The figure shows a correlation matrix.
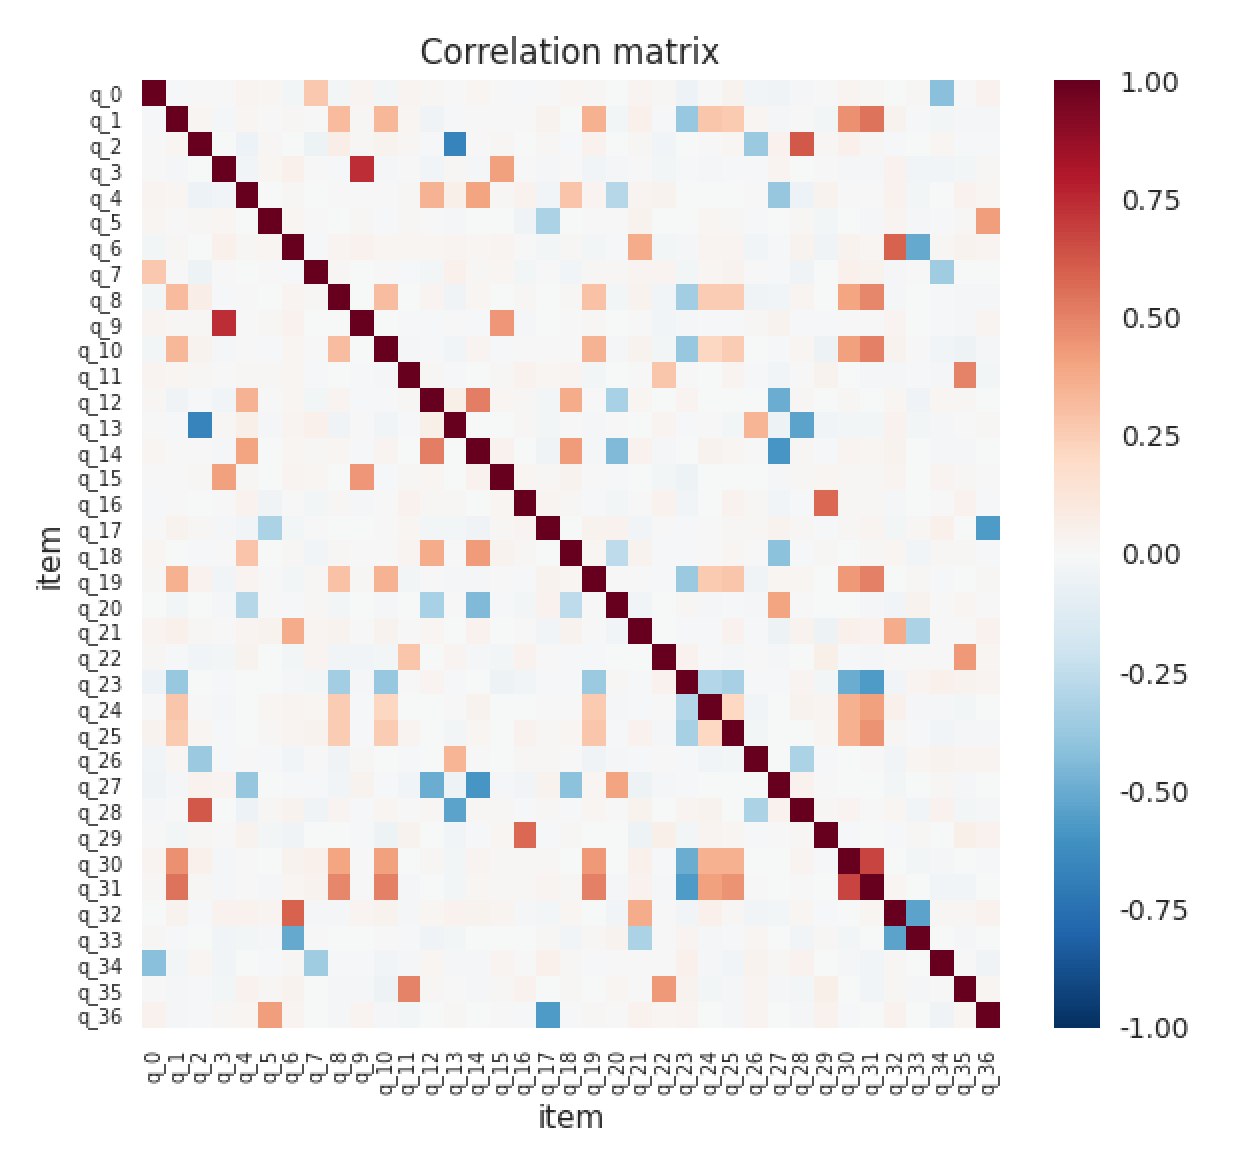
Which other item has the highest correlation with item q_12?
q_14
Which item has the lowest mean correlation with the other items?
q_23
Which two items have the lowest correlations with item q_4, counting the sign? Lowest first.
q_27, q_20
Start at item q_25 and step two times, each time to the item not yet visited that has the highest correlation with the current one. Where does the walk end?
q_30
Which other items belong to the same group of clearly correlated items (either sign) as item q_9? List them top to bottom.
q_3, q_15
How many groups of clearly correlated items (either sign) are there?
9
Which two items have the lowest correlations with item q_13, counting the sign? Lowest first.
q_2, q_28
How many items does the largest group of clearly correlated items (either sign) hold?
9
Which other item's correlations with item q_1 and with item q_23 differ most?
q_31
